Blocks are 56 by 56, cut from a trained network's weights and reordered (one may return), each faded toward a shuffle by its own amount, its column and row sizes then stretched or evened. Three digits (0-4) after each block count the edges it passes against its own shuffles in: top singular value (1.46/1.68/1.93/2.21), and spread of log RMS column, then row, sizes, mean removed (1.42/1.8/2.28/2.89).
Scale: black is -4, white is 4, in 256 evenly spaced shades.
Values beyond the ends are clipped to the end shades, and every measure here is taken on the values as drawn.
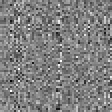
4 4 0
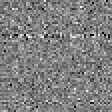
3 0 1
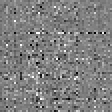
0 3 3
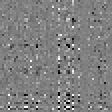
4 3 2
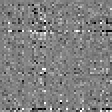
3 3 3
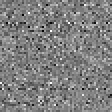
0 0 3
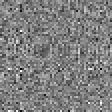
3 1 1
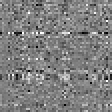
4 3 3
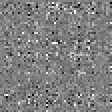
0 3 3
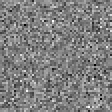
1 1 1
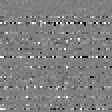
3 0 4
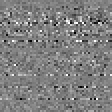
1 0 4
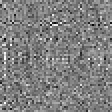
3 1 1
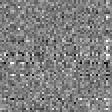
4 2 2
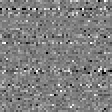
1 0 4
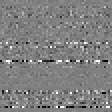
2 0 4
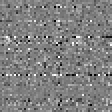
2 2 4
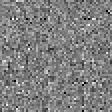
1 1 1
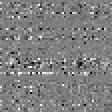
1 2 4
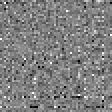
2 2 1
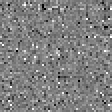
0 1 1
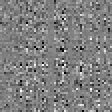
1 4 3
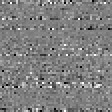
0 0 4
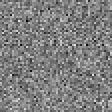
3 0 1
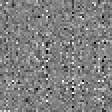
0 3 1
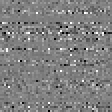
1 1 4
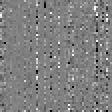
1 4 0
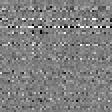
4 0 4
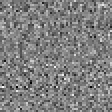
2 1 2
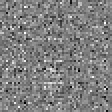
1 3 2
